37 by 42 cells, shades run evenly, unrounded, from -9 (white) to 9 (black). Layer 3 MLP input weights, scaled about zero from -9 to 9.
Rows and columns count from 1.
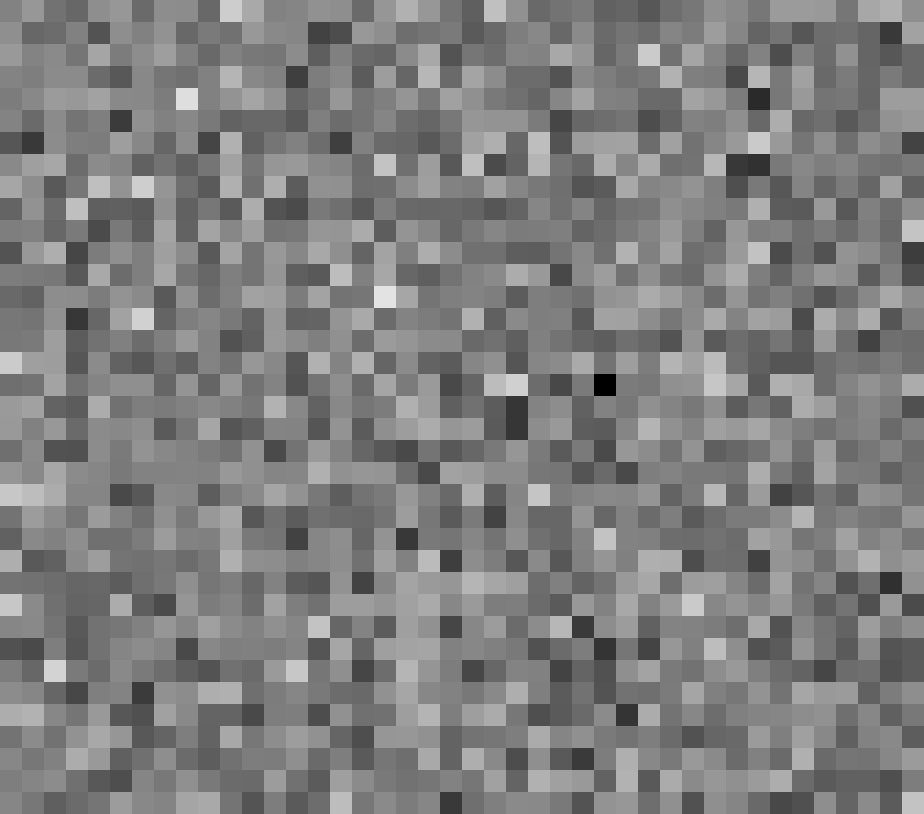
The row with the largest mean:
10
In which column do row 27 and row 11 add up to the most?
41
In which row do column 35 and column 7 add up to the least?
15
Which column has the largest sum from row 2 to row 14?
26
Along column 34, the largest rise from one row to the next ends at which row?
8
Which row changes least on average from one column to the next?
22
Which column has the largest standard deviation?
35
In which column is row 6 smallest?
36
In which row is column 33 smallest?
18
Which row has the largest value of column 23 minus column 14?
31
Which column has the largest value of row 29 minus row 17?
27
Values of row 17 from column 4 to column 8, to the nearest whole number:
3 -1 2 3 1
